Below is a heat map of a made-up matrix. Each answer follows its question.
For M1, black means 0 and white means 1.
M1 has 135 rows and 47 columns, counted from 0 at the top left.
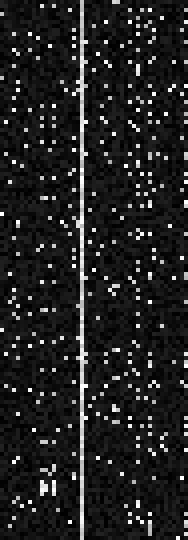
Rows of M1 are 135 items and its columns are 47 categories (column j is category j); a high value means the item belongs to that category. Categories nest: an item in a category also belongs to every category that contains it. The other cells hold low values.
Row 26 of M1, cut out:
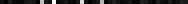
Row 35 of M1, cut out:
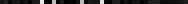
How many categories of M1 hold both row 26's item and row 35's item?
4
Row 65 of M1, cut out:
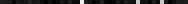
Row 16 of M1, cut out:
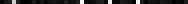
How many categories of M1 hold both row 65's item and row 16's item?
2
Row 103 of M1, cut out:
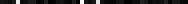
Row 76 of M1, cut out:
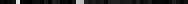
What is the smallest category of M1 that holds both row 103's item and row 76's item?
4
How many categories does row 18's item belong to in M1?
2
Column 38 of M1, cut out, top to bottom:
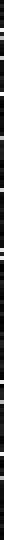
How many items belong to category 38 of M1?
12
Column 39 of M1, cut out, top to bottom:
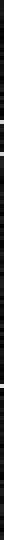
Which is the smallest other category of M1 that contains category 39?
1
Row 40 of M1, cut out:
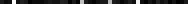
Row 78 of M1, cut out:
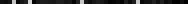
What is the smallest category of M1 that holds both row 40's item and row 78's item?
3
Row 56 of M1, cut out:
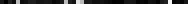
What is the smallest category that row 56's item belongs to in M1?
42
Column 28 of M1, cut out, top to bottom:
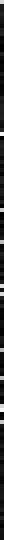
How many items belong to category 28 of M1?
11
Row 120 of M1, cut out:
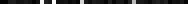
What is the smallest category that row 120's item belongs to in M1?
33
